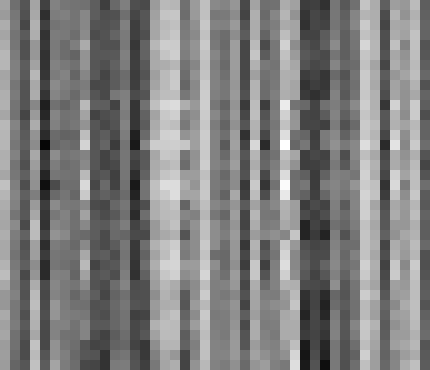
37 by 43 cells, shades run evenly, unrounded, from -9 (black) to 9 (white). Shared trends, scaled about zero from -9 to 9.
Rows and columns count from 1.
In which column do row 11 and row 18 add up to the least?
5
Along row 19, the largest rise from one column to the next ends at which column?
40
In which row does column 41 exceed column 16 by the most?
37
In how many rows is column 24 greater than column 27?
36
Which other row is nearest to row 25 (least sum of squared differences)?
6
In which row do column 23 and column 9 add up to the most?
19
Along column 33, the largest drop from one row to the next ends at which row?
16
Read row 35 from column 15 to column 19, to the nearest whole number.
-5 1 4 4 -2
